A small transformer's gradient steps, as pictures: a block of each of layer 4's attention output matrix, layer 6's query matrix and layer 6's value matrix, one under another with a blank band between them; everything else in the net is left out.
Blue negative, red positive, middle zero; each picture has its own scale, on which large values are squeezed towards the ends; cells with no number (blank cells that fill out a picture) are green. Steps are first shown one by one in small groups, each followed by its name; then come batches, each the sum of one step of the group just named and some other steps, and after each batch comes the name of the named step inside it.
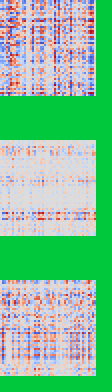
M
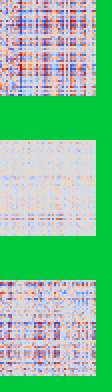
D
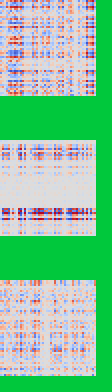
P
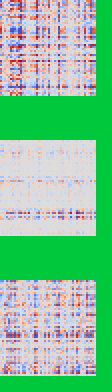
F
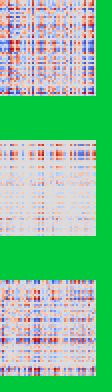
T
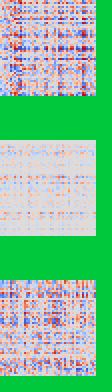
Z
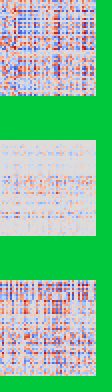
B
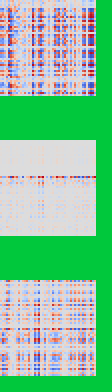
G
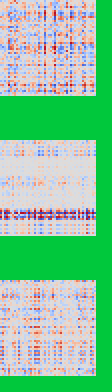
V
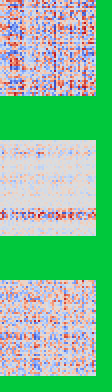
Z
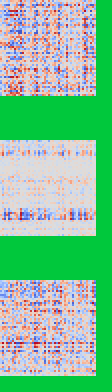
B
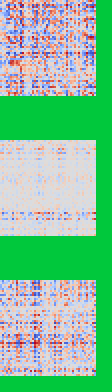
D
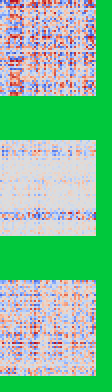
F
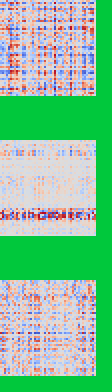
M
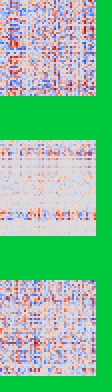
B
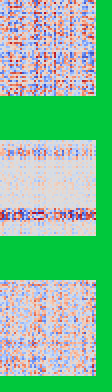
P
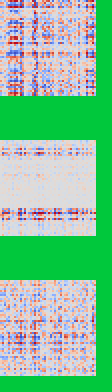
P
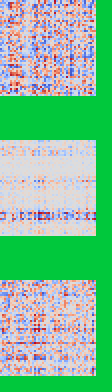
M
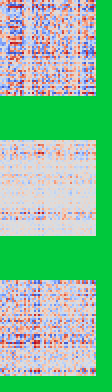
T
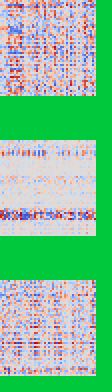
V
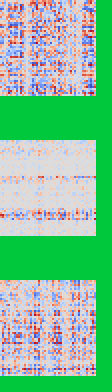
G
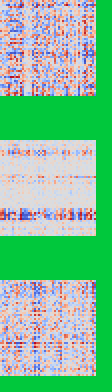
G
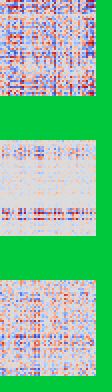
P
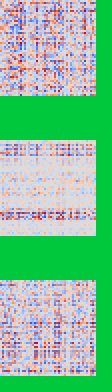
D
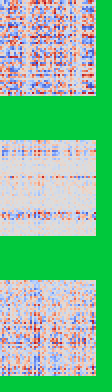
G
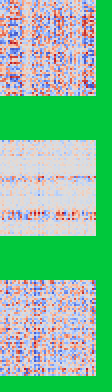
G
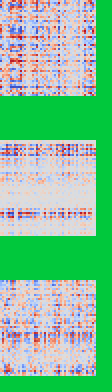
F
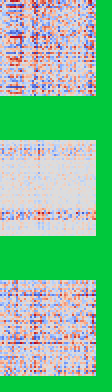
F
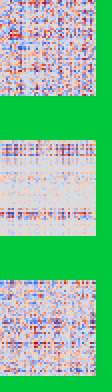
Z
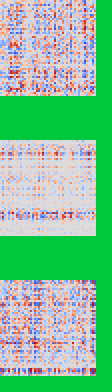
T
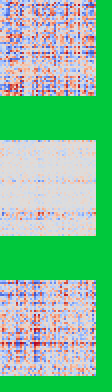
M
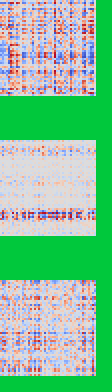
M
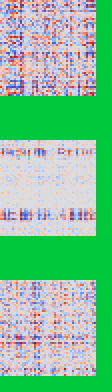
D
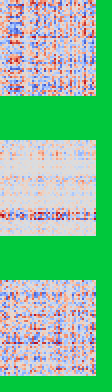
T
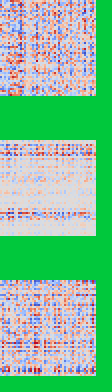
F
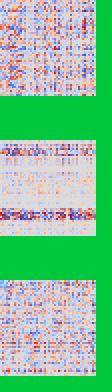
B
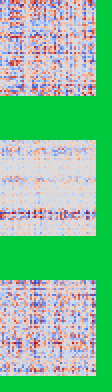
V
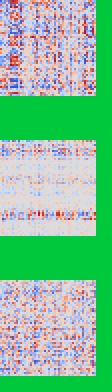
M
